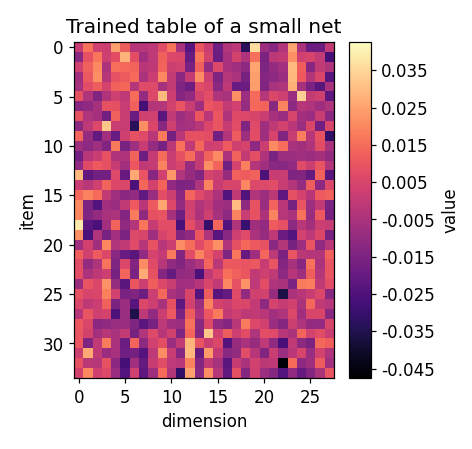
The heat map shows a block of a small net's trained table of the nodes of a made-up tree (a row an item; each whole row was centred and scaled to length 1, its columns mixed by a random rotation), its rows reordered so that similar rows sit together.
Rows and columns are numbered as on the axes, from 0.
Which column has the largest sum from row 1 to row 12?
19
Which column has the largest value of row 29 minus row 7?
14
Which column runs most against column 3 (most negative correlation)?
0
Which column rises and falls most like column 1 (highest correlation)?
2
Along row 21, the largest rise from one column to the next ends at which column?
17
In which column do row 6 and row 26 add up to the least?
7
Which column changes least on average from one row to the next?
8
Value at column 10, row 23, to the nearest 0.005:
-0.02
